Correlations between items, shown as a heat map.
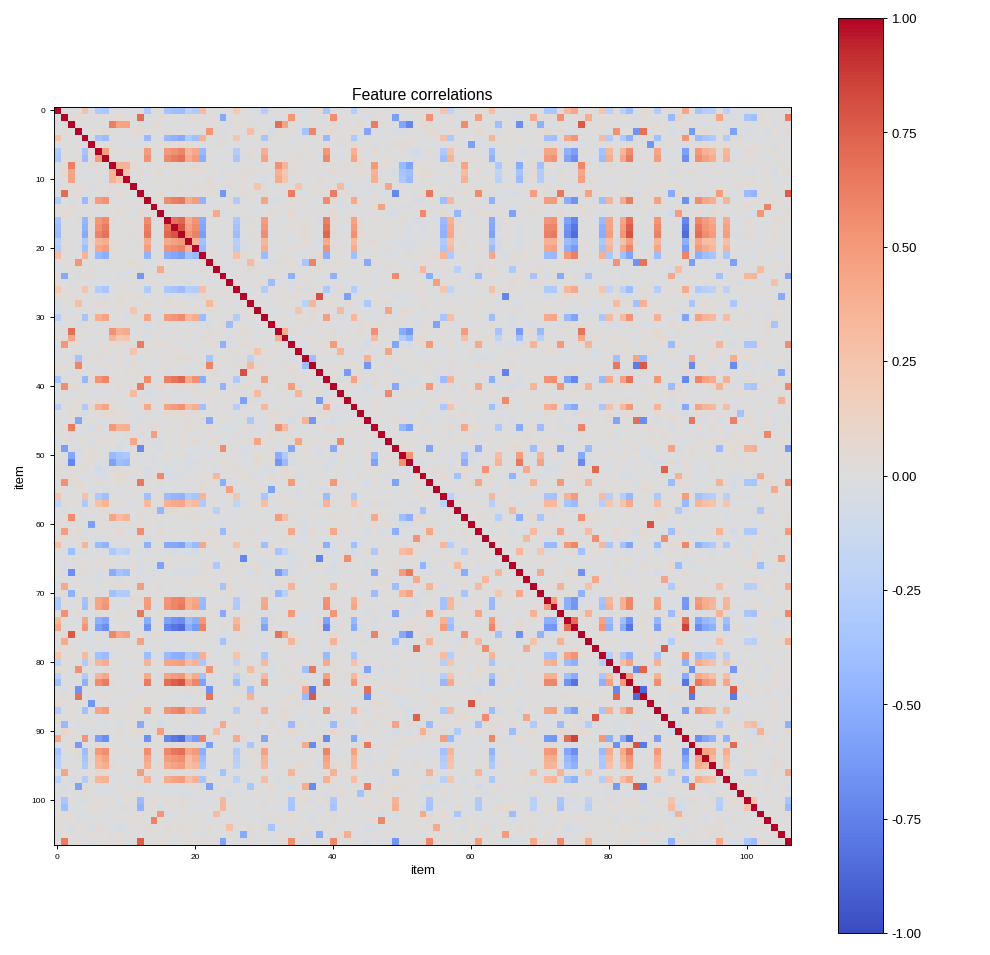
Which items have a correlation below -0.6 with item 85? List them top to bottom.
45, 84, 92, 98
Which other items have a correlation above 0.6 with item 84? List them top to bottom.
45, 92, 98
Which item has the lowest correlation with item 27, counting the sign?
65
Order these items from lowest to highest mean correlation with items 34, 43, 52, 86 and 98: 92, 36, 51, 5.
5, 51, 36, 92
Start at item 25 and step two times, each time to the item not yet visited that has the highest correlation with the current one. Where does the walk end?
104
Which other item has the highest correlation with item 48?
41
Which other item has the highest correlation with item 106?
12
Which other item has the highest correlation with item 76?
2
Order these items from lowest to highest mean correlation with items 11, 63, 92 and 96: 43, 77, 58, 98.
43, 58, 77, 98
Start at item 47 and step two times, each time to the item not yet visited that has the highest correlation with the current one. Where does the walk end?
14
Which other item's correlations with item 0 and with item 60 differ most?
86
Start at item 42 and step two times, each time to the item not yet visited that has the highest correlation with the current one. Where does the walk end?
105
